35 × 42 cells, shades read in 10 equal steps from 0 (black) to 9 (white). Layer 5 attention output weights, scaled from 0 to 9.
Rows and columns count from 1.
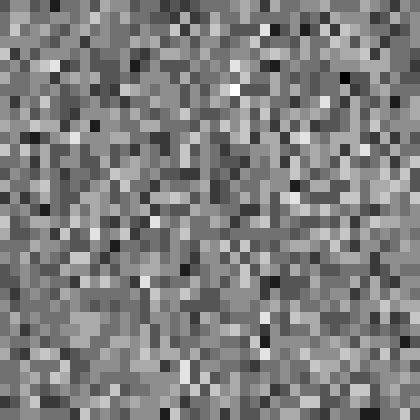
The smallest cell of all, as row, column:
7, 35
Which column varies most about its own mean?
27
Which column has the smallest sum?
20
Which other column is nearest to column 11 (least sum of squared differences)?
32
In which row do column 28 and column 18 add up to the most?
5
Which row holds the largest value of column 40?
16
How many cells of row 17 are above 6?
7
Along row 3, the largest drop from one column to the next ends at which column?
28
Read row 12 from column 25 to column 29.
7 2 6 6 2
